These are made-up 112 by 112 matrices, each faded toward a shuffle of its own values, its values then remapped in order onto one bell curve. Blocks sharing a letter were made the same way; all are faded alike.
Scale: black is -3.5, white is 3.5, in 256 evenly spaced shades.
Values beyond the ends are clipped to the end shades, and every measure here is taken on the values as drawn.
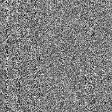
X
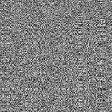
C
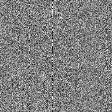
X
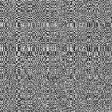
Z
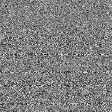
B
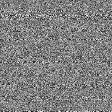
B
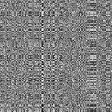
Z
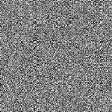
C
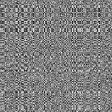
Z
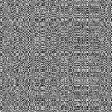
Z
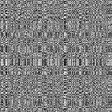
Z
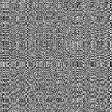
Z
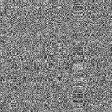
C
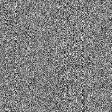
X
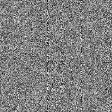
X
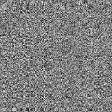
C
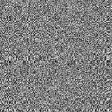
C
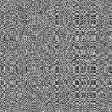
Z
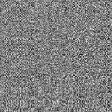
C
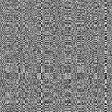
Z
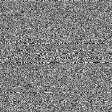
B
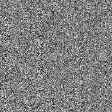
X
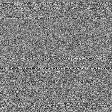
B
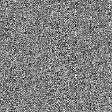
X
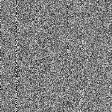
X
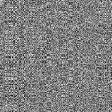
C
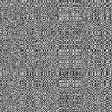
Z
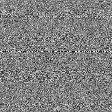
B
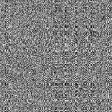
C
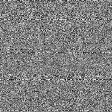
B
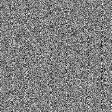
X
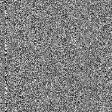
X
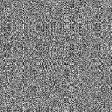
C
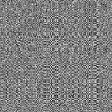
Z
